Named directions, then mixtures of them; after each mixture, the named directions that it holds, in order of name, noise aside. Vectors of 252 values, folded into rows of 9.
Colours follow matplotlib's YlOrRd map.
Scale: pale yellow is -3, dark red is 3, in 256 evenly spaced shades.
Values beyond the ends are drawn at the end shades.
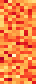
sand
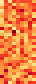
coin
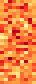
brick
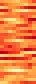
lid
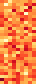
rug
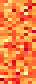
rug.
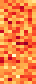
brick, sand.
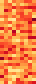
coin, lid.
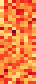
coin.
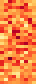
brick.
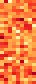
brick, coin.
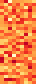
rug, sand.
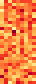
coin.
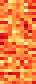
brick, lid.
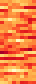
lid.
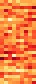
lid, sand.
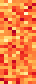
coin, rug.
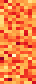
sand.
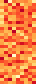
coin, sand.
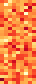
rug.
